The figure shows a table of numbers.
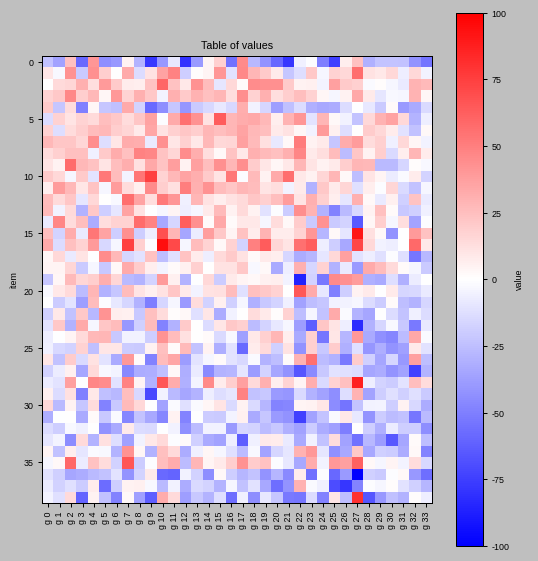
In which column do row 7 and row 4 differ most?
g 10
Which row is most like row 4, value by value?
29
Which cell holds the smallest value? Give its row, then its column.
36, g 27
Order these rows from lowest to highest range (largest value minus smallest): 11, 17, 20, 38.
11, 17, 20, 38
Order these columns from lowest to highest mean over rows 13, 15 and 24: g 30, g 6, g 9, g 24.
g 24, g 30, g 6, g 9
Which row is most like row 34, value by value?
26
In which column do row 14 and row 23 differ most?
g 8
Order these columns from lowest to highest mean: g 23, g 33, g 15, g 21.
g 33, g 21, g 23, g 15
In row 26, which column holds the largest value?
g 23
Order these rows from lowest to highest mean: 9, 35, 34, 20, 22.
34, 22, 20, 35, 9
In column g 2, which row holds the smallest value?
33
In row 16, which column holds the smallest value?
g 26
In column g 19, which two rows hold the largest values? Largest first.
16, 2
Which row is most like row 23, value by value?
17
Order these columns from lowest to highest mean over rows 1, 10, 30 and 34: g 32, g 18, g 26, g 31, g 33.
g 33, g 26, g 31, g 32, g 18
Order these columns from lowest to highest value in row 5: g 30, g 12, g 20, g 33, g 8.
g 33, g 20, g 8, g 30, g 12
